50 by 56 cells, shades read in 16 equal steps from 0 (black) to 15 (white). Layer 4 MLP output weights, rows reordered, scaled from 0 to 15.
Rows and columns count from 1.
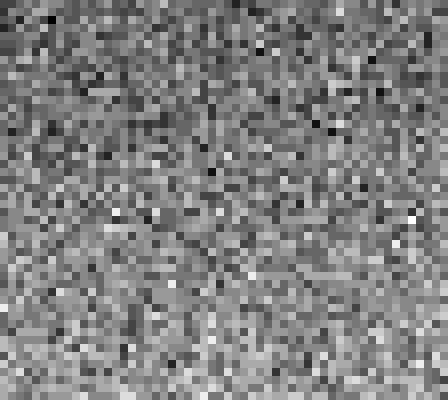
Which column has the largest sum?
43
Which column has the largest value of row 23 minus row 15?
21
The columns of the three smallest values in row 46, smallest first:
22, 39, 51
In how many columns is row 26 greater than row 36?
20
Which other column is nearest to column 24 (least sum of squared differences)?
18
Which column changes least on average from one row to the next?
54
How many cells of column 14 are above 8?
19
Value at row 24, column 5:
6
